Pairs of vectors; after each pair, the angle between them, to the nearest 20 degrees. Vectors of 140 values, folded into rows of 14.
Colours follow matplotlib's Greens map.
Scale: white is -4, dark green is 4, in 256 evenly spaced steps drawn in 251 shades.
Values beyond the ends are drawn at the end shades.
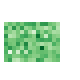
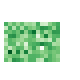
160 degrees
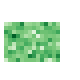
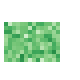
80 degrees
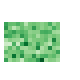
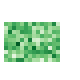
120 degrees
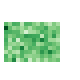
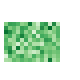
80 degrees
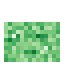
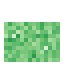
40 degrees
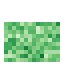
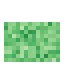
100 degrees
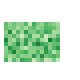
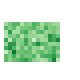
60 degrees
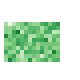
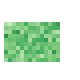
20 degrees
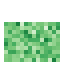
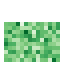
20 degrees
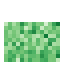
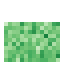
20 degrees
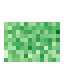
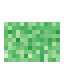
20 degrees
